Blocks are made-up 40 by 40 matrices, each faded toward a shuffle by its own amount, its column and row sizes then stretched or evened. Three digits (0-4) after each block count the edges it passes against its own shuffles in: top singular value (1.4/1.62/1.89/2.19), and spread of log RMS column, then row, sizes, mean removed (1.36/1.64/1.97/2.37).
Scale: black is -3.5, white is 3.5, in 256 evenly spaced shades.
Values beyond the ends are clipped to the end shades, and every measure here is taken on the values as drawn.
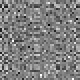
4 2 0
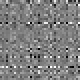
4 4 4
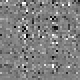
2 3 3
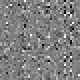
2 3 0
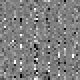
2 4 1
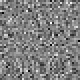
3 0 0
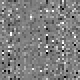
1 4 0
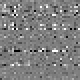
3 1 4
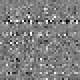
1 1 4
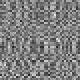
4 0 4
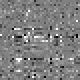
3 2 3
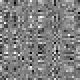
4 4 1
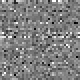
2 1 3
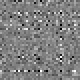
2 2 4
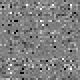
0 1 4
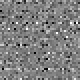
0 0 4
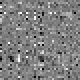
2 3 4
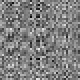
3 4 1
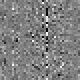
2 4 0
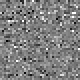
1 0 3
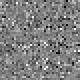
0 0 2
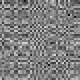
4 0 4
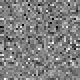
2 0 2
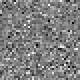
2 0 0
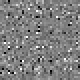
0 2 2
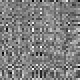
4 3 4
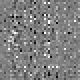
1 4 2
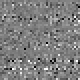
0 2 4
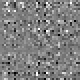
2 3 4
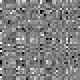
4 2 1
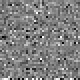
2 1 4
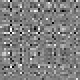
4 4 3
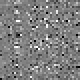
2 3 2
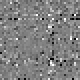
1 3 3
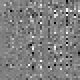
1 4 2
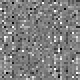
2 3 1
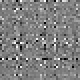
3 3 4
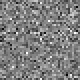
2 0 1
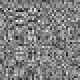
3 1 2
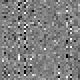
2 4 0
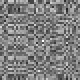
4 1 2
